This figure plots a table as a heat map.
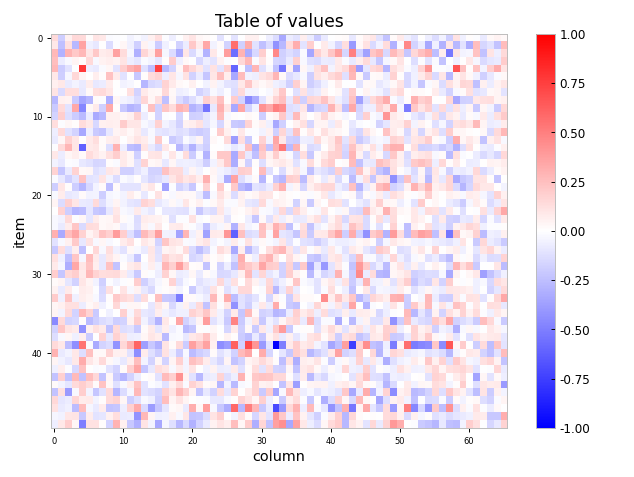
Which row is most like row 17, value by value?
46
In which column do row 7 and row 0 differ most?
33
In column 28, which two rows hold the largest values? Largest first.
39, 47
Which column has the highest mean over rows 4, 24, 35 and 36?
4
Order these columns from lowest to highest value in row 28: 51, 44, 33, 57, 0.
57, 51, 33, 0, 44
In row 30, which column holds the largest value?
44
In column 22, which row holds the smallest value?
9
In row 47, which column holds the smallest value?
32
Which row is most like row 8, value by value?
19
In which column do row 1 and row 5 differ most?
26
